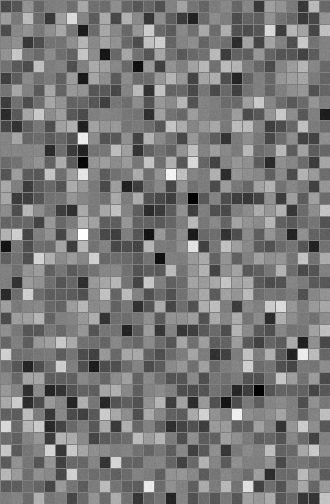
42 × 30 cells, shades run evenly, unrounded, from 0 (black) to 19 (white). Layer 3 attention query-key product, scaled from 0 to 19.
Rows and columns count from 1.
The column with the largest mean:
23
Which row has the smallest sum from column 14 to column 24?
17
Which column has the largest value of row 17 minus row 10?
1
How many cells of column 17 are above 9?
24
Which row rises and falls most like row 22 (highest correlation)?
6
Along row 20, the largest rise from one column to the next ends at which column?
15
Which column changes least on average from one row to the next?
9
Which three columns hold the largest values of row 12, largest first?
8, 14, 2
